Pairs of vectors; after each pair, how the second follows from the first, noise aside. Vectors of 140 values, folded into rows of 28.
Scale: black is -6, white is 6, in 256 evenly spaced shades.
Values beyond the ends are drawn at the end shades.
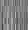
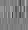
reversed, negated, partly zeroed.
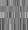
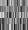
scaled up.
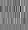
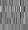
negated.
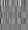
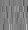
reversed, partly zeroed.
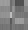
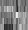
reversed, scaled up.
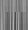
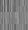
wrapped around, shrunk.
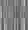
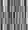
reversed, scaled up.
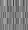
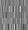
reversed, negated, partly zeroed.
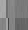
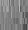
reversed, negated, partly zeroed.
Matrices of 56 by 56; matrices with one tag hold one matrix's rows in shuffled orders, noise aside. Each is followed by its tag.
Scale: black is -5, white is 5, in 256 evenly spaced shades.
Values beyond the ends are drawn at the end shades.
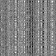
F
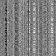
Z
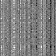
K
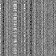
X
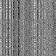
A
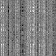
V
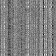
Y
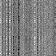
A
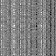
K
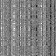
K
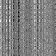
A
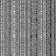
K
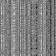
K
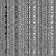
Z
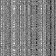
K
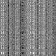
V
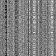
Z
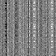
Z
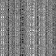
V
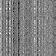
A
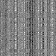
F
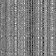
F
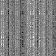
V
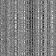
F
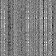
Y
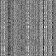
Y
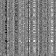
Z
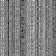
V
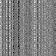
A
